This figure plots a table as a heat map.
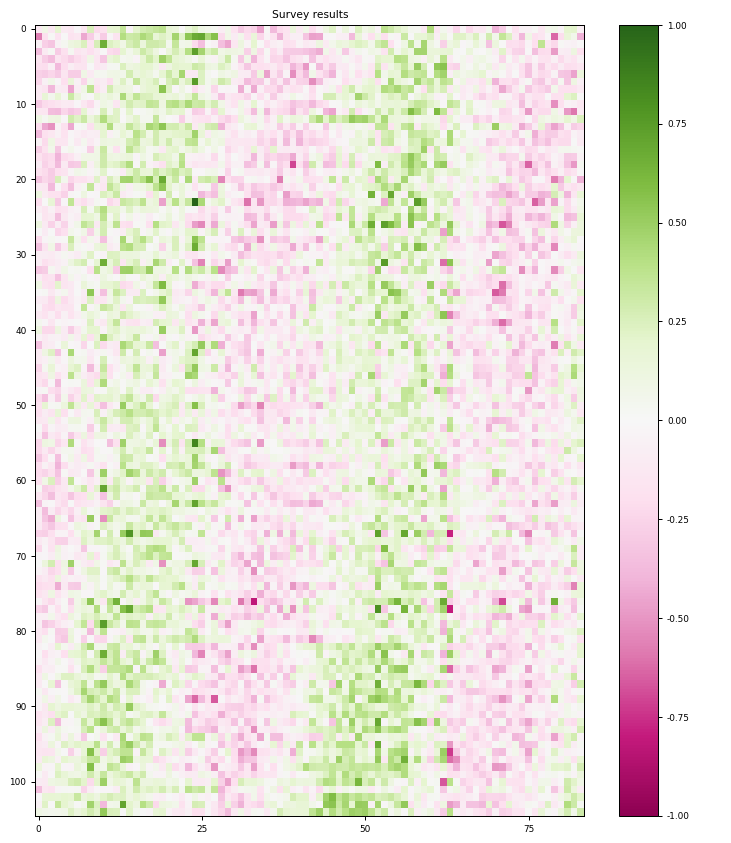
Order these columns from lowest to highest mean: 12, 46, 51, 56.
46, 12, 51, 56
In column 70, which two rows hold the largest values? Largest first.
13, 59
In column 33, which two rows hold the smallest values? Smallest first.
76, 85
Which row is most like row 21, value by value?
8
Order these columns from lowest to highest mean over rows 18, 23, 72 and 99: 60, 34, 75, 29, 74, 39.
39, 75, 74, 34, 29, 60
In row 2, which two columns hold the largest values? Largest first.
10, 59
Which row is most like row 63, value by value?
3
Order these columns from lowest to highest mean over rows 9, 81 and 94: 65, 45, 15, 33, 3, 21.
33, 3, 65, 45, 21, 15
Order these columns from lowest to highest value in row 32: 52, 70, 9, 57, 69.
69, 57, 70, 9, 52
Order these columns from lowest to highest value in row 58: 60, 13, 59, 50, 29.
60, 50, 59, 29, 13
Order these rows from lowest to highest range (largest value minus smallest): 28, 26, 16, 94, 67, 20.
16, 94, 28, 20, 26, 67
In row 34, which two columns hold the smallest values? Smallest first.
71, 24
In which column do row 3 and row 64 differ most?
24
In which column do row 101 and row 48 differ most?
27
